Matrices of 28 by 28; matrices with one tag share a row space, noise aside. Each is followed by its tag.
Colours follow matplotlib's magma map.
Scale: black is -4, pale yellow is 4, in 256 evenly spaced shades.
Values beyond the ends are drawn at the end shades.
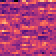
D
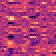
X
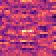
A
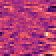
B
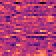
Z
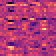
X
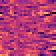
B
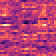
D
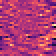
B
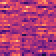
D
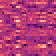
Z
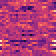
A
